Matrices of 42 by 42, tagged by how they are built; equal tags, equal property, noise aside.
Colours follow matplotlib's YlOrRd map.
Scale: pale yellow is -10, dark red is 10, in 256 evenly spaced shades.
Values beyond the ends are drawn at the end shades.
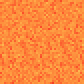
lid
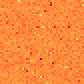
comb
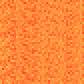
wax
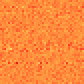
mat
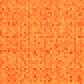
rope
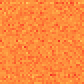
mat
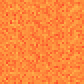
wax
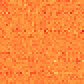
mat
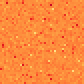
comb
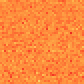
mat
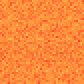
lid
